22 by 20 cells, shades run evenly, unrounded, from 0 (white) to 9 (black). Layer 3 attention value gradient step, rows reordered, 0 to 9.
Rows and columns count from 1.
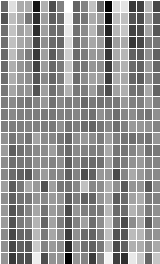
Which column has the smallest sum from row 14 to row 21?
14
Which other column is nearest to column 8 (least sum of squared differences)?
10
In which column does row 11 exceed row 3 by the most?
9
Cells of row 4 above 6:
4
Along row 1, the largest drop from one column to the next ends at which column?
15
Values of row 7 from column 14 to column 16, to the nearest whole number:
7 3 3
